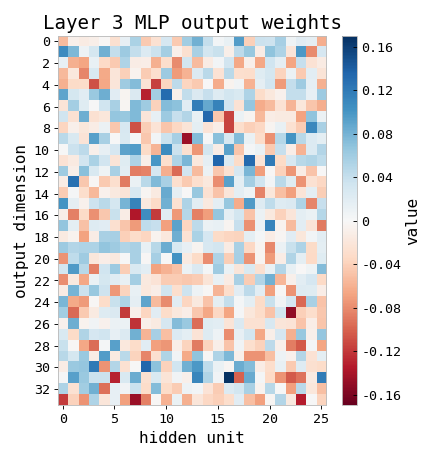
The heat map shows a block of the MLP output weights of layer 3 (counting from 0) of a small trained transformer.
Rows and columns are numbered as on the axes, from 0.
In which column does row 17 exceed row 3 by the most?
11
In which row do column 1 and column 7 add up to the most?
31
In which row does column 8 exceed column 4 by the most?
30
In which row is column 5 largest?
28
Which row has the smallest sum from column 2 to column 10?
33
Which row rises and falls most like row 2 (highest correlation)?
15
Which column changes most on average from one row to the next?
0
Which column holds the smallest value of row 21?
3
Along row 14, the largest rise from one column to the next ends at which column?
10
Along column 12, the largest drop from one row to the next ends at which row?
9
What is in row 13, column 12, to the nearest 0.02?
-0.04
